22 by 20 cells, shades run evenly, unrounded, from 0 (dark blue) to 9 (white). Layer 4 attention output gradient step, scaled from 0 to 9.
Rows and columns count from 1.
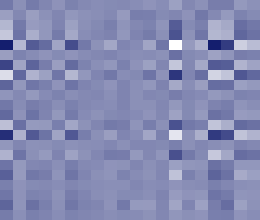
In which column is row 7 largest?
14
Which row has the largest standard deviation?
5
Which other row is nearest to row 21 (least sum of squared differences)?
9
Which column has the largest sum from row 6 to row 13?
17
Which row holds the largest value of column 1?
8
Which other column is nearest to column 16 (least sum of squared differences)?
12
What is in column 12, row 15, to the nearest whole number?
4
